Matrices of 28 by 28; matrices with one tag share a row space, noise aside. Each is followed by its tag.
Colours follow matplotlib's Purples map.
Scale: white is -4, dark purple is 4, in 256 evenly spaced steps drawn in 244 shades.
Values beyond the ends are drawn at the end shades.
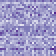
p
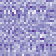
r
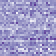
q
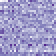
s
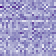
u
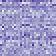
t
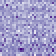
p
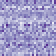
p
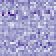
q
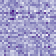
q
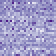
r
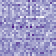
r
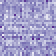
t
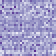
t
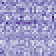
p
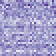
p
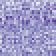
t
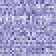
r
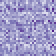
p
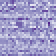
q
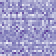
u
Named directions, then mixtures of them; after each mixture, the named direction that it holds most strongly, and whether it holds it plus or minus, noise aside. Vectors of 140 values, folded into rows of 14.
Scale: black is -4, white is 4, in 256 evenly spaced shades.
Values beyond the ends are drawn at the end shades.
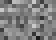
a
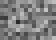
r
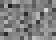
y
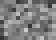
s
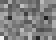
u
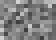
s, minus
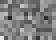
u, plus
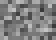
s, minus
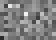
y, minus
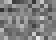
a, minus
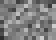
s, plus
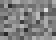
y, plus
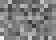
u, plus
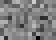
a, plus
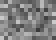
r, minus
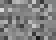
a, plus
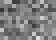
a, minus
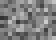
r, plus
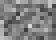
s, minus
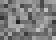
r, plus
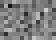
y, plus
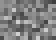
r, minus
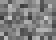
u, minus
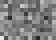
u, plus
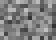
s, minus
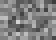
r, minus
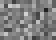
y, minus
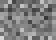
u, plus
